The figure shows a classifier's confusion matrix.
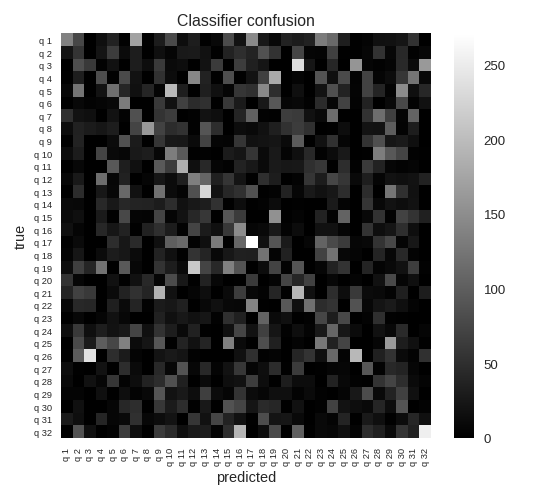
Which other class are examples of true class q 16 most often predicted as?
q 12
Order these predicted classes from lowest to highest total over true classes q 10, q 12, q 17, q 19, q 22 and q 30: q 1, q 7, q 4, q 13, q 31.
q 1, q 31, q 7, q 13, q 4
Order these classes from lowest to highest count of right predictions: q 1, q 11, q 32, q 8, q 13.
q 1, q 8, q 11, q 13, q 32
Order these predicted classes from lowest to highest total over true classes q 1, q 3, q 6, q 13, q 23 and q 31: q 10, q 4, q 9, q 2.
q 4, q 10, q 2, q 9
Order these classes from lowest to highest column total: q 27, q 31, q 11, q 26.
q 26, q 31, q 27, q 11
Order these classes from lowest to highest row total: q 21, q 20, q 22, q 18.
q 20, q 18, q 22, q 21
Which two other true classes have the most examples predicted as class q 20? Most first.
q 22, q 7
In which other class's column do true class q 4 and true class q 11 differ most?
q 19
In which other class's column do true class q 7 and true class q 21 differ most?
q 9
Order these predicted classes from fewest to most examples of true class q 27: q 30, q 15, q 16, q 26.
q 26, q 15, q 30, q 16
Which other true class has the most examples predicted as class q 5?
q 11
